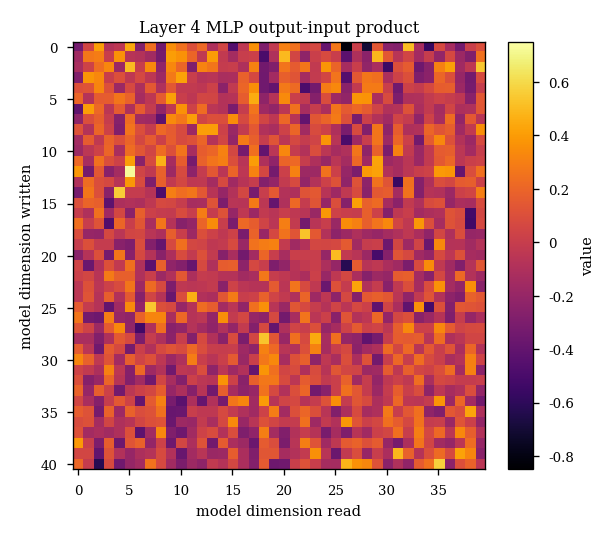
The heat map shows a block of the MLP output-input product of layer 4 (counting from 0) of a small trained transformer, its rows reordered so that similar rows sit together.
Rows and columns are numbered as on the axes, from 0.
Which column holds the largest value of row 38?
0
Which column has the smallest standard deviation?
21
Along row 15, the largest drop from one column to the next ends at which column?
3
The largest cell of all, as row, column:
12, 5
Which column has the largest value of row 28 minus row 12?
23
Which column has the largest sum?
35
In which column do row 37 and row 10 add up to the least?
16
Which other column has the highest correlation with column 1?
11
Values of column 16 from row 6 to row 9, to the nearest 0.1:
0 0.1 0 0.3
